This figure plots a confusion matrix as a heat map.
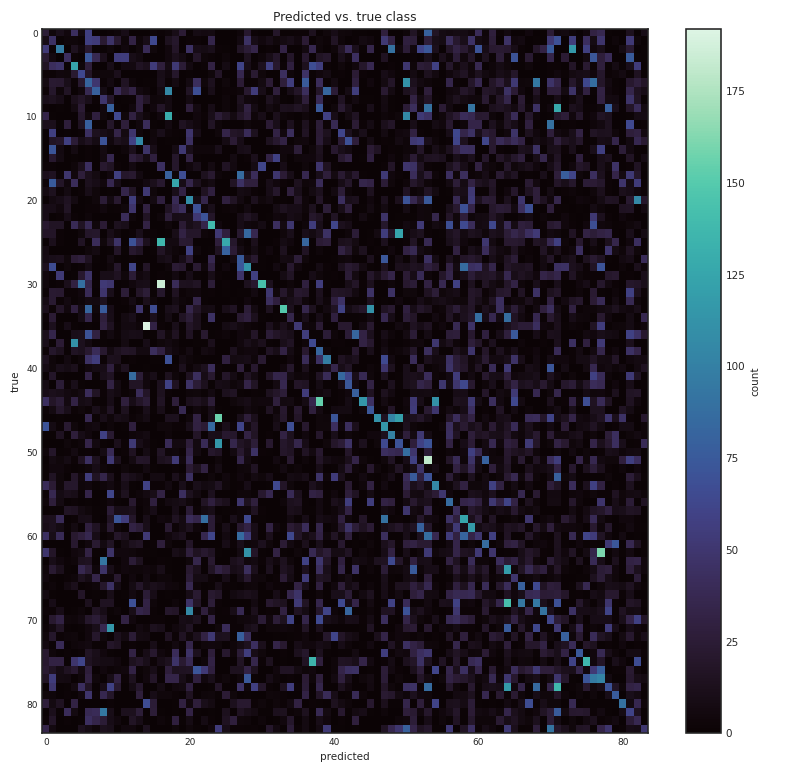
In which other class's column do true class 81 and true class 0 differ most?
8
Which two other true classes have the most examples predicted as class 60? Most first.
34, 2
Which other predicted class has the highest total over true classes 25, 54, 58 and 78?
71
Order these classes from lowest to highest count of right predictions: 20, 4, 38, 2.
38, 2, 20, 4
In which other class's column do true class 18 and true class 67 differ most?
1
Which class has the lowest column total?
46
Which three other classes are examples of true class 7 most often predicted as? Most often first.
17, 39, 21
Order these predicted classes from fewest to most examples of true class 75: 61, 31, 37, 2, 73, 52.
61, 31, 2, 52, 73, 37
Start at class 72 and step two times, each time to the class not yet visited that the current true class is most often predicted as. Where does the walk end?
47
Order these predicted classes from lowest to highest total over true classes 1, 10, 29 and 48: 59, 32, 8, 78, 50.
32, 78, 8, 59, 50
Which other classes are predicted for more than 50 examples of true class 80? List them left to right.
14, 54, 67
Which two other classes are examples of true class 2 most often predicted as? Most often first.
73, 48
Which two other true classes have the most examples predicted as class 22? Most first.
58, 76
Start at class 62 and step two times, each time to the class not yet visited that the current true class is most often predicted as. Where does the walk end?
76
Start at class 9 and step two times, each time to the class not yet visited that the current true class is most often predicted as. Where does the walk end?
64
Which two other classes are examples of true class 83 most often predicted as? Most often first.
70, 50
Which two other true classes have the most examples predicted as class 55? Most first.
42, 30
